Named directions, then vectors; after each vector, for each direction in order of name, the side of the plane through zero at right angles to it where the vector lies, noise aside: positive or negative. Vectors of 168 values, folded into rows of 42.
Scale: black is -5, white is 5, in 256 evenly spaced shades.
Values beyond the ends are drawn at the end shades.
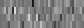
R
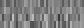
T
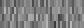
positive, positive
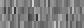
negative, negative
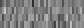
positive, positive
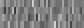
negative, negative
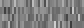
negative, negative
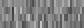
positive, negative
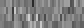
positive, negative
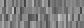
negative, negative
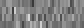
positive, negative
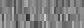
negative, positive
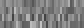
positive, negative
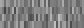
negative, negative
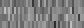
positive, positive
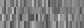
negative, negative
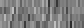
negative, negative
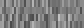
negative, negative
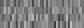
positive, positive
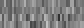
negative, positive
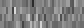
positive, negative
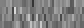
positive, negative
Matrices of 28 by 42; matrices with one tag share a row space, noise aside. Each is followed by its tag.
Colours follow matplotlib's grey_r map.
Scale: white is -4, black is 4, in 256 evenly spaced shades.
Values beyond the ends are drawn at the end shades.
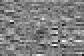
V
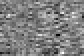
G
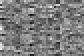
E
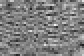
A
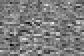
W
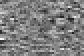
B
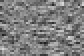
B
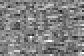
A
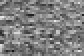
E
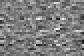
G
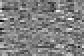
B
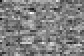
E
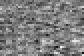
G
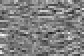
B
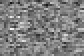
W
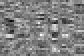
V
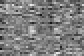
E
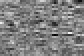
V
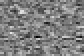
W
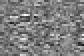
W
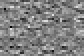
W
